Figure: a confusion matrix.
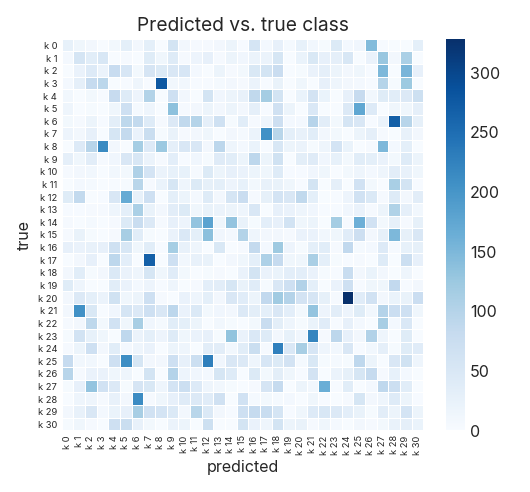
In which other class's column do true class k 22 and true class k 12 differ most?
k 5
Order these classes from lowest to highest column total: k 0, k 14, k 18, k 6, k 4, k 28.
k 0, k 14, k 4, k 28, k 6, k 18
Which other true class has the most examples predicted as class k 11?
k 14
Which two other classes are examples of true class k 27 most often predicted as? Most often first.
k 22, k 2
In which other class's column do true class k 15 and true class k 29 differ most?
k 28
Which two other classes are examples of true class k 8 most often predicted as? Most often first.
k 3, k 27
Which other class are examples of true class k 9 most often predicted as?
k 16
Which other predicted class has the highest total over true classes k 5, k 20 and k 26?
k 24
